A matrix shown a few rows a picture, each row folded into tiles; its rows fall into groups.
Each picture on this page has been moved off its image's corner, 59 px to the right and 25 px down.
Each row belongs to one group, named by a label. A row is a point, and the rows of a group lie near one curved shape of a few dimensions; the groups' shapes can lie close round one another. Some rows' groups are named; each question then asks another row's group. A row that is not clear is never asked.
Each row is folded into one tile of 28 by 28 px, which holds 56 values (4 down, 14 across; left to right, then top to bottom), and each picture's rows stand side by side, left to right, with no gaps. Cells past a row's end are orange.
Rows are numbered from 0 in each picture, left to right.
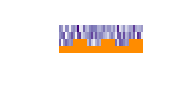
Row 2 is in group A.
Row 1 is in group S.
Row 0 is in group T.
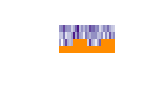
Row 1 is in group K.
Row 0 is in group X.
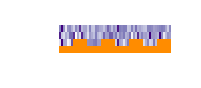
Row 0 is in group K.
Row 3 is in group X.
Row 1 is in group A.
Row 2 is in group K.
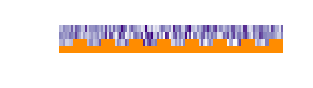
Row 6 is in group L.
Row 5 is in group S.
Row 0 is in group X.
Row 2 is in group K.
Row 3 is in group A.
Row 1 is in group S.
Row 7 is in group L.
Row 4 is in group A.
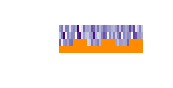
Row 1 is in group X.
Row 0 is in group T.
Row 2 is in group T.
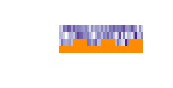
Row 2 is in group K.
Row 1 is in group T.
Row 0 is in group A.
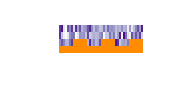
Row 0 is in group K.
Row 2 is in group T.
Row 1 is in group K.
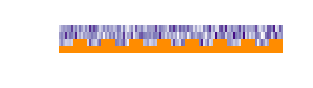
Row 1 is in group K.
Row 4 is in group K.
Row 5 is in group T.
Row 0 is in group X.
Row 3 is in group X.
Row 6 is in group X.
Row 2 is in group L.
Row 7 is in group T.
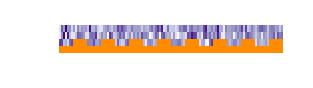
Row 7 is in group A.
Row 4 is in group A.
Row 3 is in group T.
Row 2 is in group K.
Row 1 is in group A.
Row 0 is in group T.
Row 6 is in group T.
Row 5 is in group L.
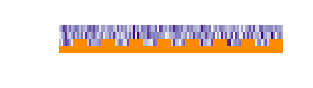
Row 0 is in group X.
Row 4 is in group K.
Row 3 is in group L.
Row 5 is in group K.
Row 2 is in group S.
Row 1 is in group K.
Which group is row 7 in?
X
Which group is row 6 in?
T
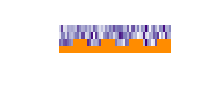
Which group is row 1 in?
T
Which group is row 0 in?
A
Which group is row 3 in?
K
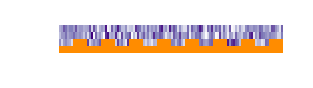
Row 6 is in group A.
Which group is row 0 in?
X
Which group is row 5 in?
K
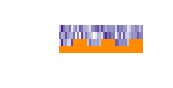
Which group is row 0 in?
K
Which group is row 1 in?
A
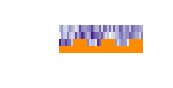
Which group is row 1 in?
L
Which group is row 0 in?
A
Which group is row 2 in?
X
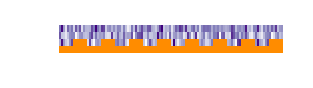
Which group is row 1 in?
S
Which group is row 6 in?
L
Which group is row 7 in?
K
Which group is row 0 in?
K
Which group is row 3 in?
X
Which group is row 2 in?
L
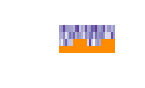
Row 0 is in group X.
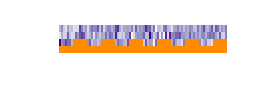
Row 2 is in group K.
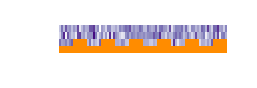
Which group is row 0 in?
T
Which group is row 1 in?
K
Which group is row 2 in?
T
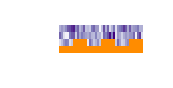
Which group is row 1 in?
L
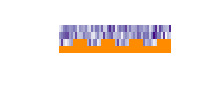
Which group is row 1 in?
T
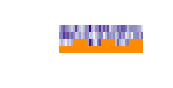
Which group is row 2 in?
K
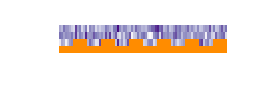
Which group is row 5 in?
T
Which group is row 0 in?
L
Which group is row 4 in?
S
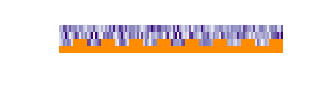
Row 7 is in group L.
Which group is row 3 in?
S
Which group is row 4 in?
T
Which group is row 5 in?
A
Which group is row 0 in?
X
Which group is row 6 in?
X
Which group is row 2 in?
X
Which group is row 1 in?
T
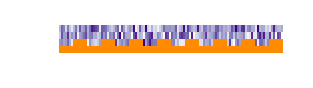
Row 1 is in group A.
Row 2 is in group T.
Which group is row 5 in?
X
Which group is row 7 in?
A
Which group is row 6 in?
S
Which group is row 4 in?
X
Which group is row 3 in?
A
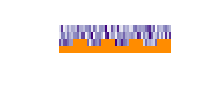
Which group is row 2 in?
A
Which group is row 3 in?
K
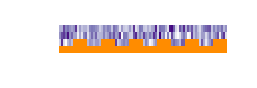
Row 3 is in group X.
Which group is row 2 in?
T
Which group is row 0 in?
S
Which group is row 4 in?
K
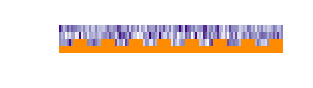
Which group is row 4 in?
S
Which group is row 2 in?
L
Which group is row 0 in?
K
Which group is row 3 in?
X
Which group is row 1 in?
A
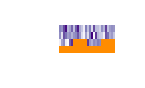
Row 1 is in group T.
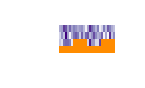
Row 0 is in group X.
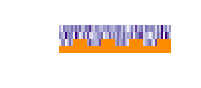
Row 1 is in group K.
